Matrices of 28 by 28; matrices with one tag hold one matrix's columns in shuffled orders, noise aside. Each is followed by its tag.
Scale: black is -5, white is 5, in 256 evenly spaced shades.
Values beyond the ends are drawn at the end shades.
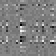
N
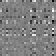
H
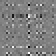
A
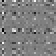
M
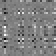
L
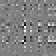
N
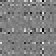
M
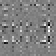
N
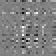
L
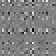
M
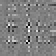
N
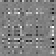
L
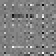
A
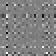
A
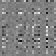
L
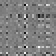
A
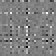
L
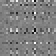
M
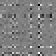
A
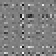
A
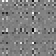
M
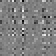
H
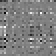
L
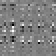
N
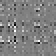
N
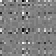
M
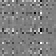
M
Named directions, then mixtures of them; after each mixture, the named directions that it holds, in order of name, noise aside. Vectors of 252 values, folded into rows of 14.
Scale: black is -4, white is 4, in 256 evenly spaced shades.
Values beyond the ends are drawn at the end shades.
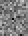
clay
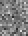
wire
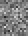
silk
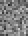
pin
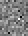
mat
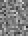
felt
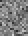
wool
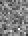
clay, pin, wire.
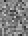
clay, felt.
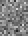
mat, wire, wool.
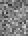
pin, silk, wool.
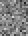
wire.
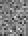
clay, pin, silk.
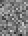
silk, wire, wool.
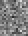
felt, wire.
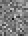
clay, silk.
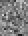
clay, wire, wool.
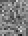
clay, wire, wool.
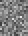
clay, mat, wool.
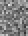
pin.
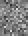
silk.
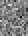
mat, pin, wool.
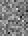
mat, wool.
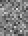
silk, wire, wool.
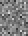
mat, wire.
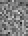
mat, pin.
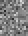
clay, felt.
